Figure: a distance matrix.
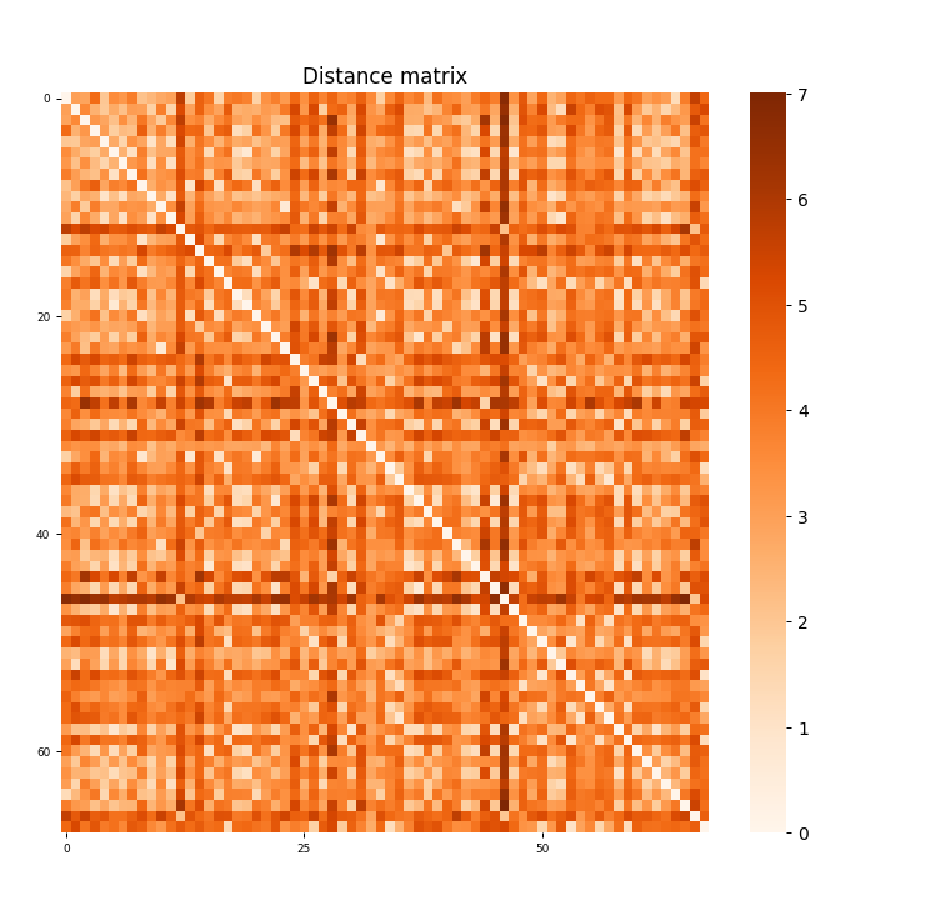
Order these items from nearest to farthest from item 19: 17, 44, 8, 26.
8, 17, 26, 44
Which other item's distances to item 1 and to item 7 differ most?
52
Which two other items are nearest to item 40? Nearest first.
21, 14
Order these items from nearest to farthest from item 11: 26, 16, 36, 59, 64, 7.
64, 36, 16, 7, 26, 59
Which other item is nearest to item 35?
57
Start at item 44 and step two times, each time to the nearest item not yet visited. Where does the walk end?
49
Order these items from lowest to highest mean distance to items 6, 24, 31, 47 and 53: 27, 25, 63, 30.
25, 63, 30, 27
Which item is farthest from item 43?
28
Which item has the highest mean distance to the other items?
46
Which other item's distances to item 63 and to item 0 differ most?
27
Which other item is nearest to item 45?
37
